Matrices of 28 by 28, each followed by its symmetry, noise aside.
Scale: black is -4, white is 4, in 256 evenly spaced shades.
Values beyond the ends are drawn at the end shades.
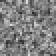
same after a half turn.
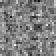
mirrored top to bottom.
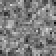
same after a half turn.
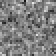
no symmetry.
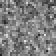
no symmetry.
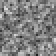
same after a half turn.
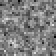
symmetric across the other diagonal.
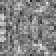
mirrored top to bottom.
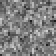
no symmetry.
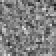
antisymmetric.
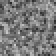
symmetric across the other diagonal.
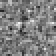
antisymmetric.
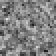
symmetric across the other diagonal.
